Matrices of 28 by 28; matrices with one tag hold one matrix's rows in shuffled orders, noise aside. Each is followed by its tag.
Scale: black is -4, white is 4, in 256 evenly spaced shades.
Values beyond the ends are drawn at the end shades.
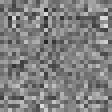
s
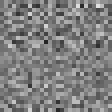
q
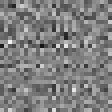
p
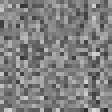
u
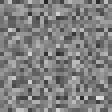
q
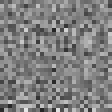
p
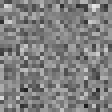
u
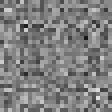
u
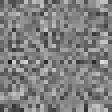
s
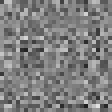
u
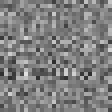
p
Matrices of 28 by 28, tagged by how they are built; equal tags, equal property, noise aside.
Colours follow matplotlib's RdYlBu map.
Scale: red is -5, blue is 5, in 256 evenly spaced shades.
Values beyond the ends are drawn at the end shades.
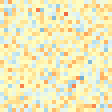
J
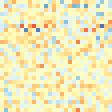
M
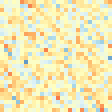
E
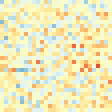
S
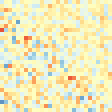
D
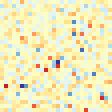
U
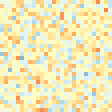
J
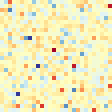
U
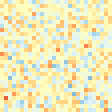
J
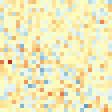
D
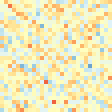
E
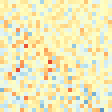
D
